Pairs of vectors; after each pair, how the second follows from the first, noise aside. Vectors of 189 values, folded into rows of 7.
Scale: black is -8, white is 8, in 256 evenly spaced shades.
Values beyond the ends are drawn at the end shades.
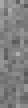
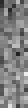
negated, scaled up.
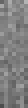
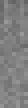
reversed, shrunk.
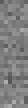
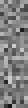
negated, scaled up.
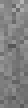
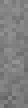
reversed, negated, shrunk.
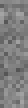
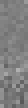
negated, partly zeroed.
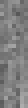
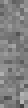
sign-scrambled.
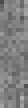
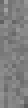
reversed, shrunk.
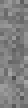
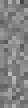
sign-scrambled.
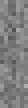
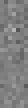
negated, partly zeroed.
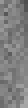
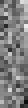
negated, scaled up.
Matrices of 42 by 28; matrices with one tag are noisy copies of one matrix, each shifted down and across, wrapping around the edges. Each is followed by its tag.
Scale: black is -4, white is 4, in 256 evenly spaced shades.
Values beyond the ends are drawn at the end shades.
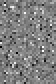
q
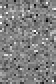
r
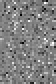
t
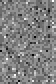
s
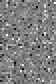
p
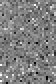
r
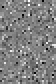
q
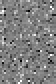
t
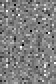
p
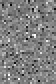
q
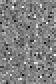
p
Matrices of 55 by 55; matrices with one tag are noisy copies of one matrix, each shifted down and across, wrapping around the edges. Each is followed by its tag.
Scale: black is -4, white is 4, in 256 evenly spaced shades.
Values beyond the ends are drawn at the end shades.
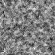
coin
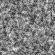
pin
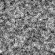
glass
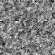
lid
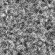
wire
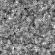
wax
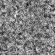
wire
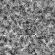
coin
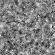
wax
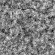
wax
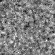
wire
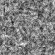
pin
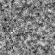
coin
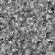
lid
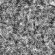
pin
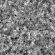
wax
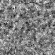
wax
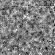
coin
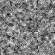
coin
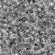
wire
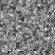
lid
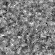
lid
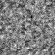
lid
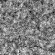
wax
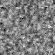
lid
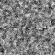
lid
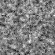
glass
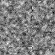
coin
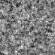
glass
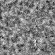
wax
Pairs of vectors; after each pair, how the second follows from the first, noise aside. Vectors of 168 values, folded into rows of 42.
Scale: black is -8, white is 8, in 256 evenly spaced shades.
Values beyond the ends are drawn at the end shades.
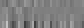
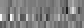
wrapped around, negated, scaled up.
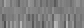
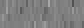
wrapped around, negated, partly zeroed.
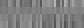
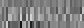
wrapped around, negated, scaled up.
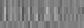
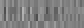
negated.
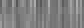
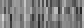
wrapped around, negated, scaled up.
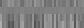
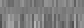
negated.
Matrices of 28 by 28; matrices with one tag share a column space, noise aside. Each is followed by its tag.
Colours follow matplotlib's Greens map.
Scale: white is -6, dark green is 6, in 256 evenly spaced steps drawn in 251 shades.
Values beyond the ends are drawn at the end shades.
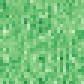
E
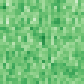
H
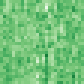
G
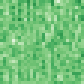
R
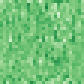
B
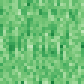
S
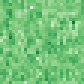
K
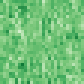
E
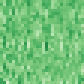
S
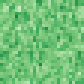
H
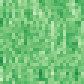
K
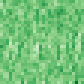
S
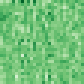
R
